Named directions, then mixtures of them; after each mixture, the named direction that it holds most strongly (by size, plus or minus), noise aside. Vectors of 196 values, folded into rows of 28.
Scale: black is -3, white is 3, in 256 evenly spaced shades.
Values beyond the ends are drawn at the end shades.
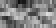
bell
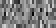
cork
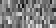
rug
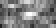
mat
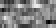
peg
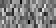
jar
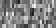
cork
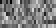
jar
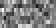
peg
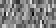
cork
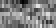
bell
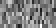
rug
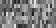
cork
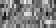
cork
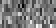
rug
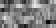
peg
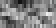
bell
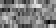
peg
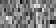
jar
